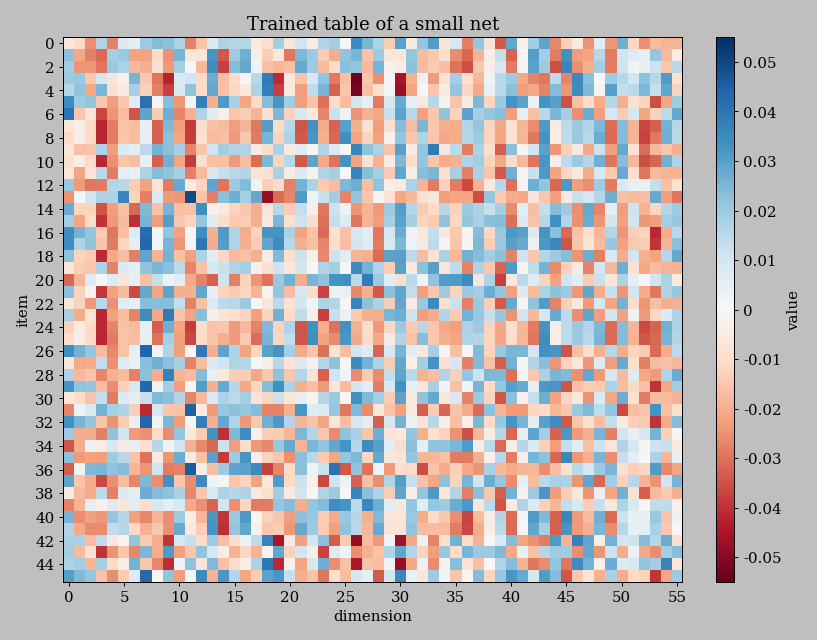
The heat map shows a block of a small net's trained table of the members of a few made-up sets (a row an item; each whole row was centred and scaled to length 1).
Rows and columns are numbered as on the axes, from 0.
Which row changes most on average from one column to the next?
37
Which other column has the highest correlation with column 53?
4
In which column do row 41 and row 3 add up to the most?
13
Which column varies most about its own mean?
26
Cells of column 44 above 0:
20
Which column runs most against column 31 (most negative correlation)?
46
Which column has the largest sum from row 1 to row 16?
43
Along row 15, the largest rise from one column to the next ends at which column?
7
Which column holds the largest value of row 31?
11
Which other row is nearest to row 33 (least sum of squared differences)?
40
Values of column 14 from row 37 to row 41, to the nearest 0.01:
0 0.02 0.01 -0.04 -0.04
